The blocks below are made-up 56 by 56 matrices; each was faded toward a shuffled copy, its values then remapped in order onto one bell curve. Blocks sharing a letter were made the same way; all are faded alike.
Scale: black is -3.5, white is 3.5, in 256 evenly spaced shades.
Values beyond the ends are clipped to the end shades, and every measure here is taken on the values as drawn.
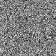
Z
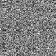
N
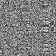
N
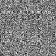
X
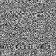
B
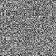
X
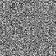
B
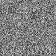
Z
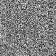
N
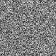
N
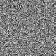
N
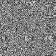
Z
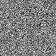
Z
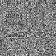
X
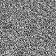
N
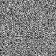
X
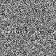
Z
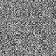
X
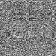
X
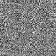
X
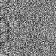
N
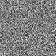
B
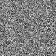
N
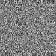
B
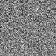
N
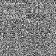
Z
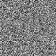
Z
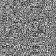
X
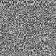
B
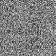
N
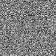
Z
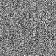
N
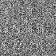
Z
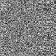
X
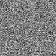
B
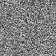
N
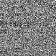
N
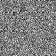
Z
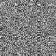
X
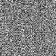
N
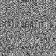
X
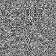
X
